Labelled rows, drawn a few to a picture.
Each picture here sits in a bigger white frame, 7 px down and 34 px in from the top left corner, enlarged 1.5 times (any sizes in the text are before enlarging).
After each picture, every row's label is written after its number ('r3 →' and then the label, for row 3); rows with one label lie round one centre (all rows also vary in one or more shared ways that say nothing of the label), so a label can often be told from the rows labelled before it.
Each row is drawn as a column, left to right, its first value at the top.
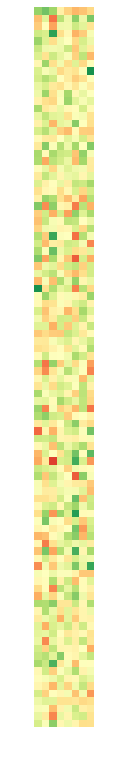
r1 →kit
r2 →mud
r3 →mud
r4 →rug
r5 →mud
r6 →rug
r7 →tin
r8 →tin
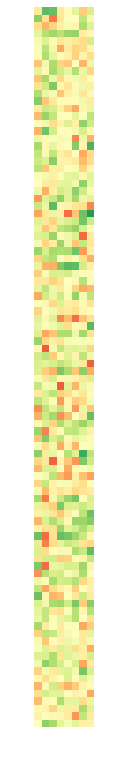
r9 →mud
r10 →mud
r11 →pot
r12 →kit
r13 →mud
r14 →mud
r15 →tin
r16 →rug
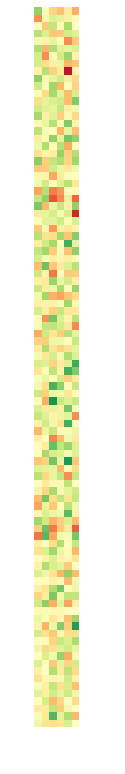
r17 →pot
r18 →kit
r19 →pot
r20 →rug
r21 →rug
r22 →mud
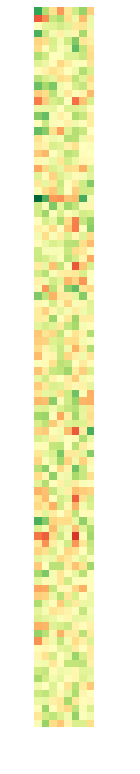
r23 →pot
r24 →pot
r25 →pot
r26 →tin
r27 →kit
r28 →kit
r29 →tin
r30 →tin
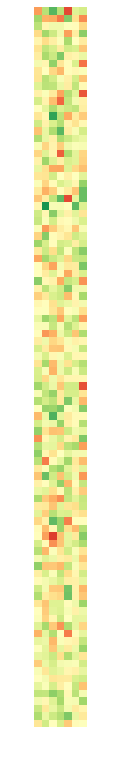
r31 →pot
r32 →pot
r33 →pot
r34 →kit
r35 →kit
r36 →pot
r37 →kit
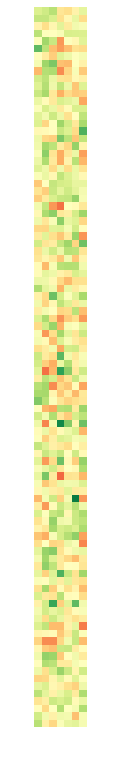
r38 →mud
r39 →pot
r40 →kit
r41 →mud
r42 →kit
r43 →rug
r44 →kit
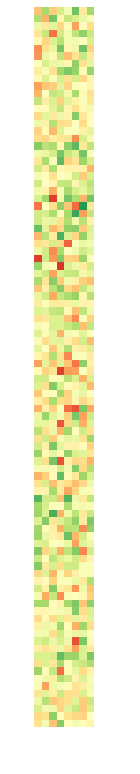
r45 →rug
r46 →rug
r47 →rug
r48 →tin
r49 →tin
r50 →mud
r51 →tin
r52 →kit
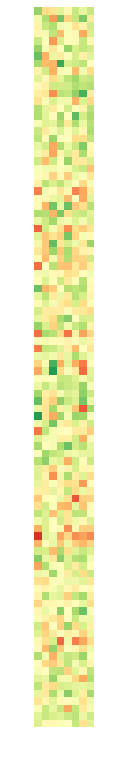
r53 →rug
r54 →tin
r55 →pot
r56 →pot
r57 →pot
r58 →mud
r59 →mud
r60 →pot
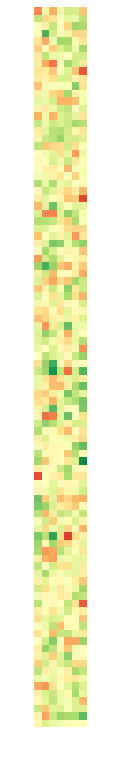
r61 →rug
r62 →mud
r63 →kit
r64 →kit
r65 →kit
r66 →pot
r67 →rug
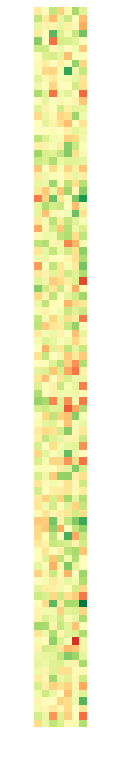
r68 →kit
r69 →mud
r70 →rug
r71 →tin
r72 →tin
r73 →pot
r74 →kit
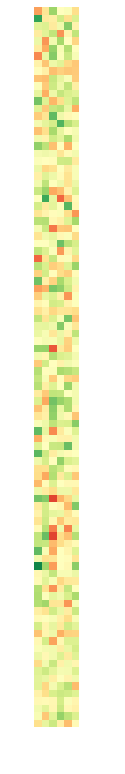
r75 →pot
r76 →rug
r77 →mud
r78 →kit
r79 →pot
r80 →mud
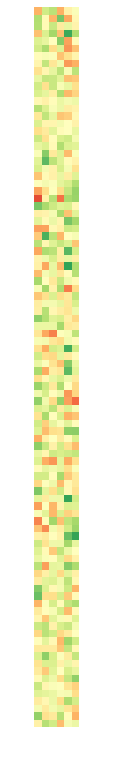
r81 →pot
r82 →rug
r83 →pot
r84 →kit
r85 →pot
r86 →tin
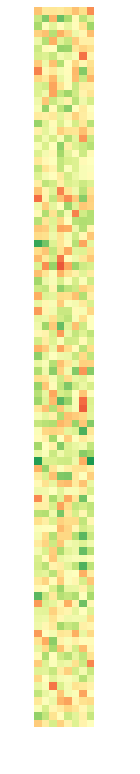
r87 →mud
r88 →kit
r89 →rug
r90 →rug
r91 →tin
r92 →mud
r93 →tin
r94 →rug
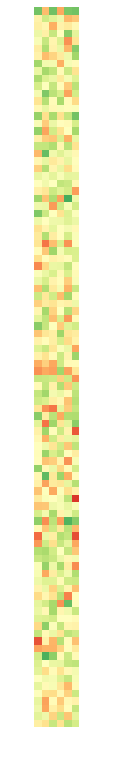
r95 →pot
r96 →tin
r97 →mud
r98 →tin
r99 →rug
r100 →mud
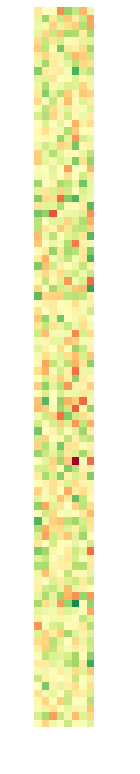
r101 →tin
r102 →pot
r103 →mud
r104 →tin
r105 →kit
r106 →pot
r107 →tin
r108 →kit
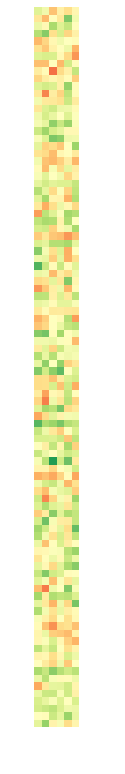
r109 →mud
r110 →tin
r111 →rug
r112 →kit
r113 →pot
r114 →kit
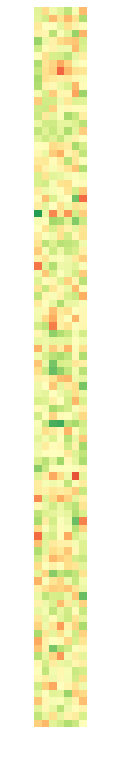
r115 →tin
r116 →kit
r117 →mud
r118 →mud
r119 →mud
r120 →rug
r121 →mud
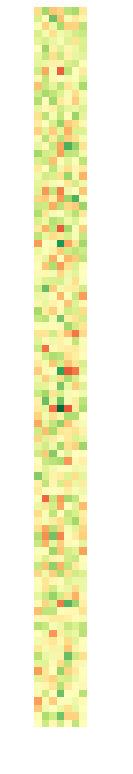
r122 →tin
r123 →mud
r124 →mud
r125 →pot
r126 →rug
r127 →rug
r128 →pot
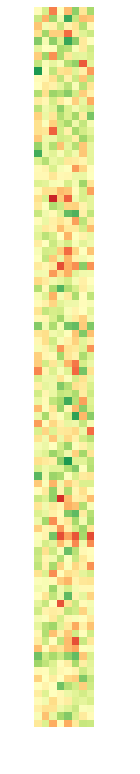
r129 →kit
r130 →rug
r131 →kit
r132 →tin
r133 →kit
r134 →kit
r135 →tin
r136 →rug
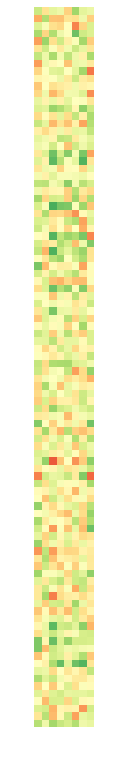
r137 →rug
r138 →tin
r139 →rug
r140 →kit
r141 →tin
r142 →mud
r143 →kit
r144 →rug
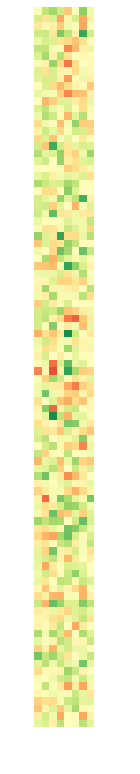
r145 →tin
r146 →tin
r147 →rug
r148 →rug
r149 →kit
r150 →kit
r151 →mud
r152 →rug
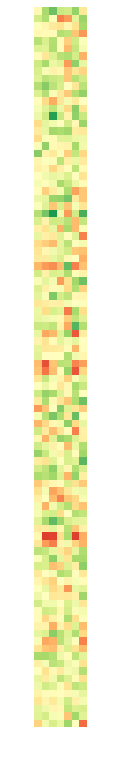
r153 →tin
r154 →pot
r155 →tin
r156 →tin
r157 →mud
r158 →rug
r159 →pot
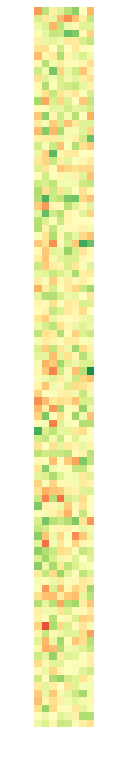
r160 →tin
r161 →tin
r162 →tin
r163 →tin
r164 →pot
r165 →pot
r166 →kit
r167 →kit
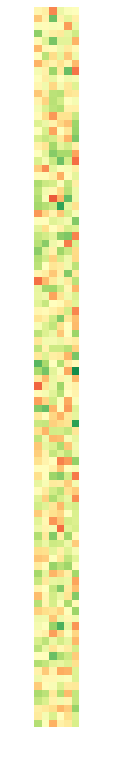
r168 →kit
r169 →kit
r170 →kit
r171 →pot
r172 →tin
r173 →mud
